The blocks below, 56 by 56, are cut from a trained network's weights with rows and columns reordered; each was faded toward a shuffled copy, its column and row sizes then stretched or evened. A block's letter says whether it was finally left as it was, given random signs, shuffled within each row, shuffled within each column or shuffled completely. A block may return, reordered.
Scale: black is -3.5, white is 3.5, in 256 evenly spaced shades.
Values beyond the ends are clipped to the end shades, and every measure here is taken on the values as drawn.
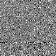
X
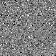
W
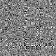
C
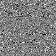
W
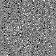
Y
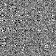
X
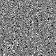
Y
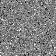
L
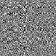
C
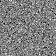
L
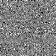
W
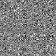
C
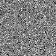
Y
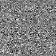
C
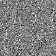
Y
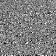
W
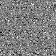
W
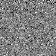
W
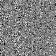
Y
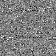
W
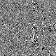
X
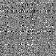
C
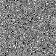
L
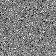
L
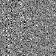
Y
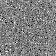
L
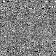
W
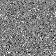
W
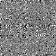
X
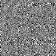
C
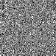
C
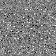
W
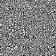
X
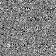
W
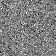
L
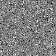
Y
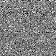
W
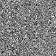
Y
